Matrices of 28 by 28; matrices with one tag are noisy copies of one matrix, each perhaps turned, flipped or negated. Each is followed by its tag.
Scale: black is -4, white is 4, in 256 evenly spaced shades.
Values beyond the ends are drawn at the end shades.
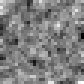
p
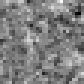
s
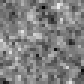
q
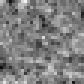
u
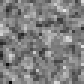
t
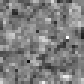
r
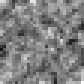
p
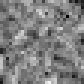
p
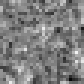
s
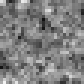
u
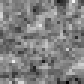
u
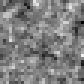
s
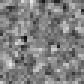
t
